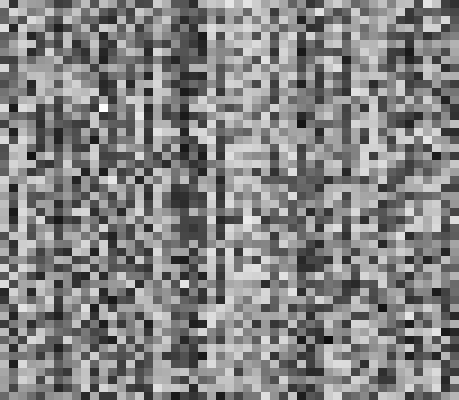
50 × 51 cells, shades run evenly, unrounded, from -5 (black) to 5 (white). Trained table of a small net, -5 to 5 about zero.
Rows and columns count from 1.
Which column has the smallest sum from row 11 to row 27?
21
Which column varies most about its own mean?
46
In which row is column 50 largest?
3
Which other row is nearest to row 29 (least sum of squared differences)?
26
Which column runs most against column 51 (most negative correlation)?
23
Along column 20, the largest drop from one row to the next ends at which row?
50
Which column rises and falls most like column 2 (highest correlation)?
11
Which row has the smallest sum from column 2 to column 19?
8
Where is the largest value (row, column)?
14, 12
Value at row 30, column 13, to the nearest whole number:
-4
